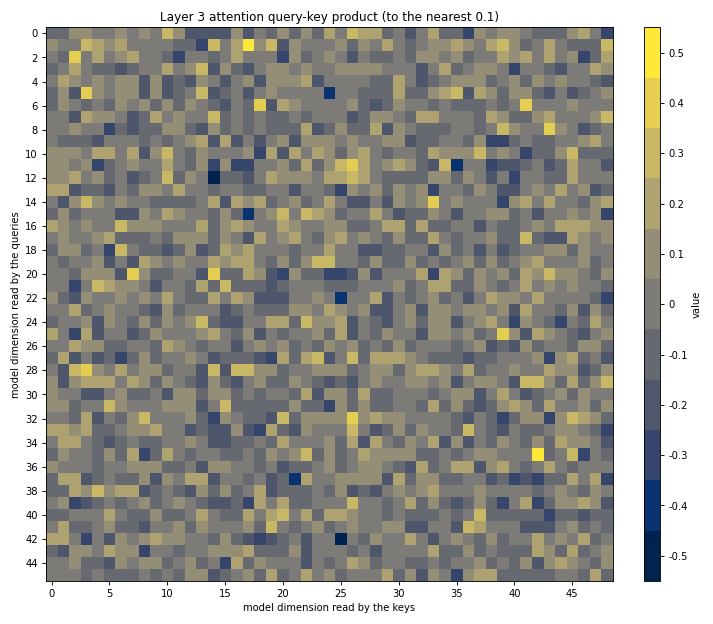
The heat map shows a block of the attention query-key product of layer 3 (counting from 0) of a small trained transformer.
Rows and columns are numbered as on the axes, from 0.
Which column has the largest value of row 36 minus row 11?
35
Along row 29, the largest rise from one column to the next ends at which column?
41
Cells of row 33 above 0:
16
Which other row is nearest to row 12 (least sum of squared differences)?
3
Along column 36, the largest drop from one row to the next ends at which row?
34
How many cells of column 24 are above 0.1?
7
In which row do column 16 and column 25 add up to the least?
42
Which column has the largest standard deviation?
14
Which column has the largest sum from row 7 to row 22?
45
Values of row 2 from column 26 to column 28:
-0.2 0 -0.1
